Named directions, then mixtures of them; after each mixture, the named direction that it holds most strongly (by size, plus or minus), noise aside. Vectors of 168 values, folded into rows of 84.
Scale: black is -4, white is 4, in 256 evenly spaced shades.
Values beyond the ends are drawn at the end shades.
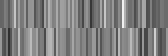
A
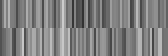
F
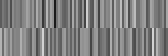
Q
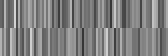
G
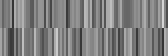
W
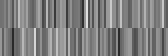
W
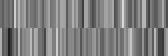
A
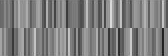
W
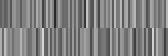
Q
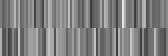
A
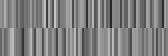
Q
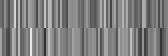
A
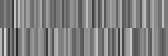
W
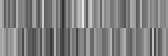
F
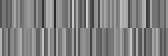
Q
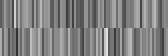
G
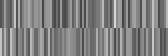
G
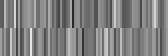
G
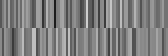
Q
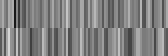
W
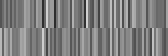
Q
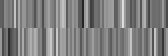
A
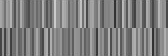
Q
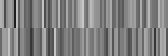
A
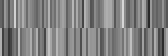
A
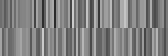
Q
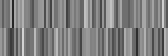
W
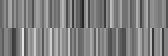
F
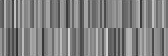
W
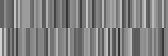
W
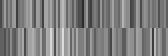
F
